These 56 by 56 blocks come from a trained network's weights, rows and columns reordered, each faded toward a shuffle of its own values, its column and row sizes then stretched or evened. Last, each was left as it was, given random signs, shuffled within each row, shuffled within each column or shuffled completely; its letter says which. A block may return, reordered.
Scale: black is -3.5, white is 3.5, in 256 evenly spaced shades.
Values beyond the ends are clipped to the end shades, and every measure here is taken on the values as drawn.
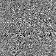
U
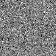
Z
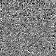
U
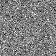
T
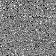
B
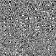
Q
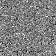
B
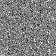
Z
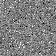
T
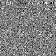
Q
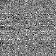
Q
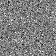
T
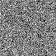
T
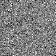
Z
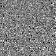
Q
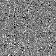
Z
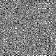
Q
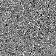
Z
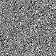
Z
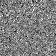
T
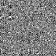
Q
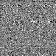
B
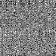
Q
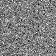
T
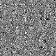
U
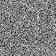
Z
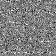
B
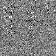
U
